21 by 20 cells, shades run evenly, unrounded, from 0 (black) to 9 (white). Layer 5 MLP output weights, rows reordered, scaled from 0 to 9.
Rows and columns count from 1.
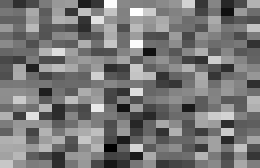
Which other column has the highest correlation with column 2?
7
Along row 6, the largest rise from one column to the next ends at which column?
11
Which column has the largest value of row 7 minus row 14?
5
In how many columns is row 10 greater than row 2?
6
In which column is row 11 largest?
16
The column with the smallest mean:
10
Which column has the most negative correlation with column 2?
9
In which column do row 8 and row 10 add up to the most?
8
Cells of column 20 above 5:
6
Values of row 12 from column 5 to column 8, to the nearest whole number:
4 3 6 5
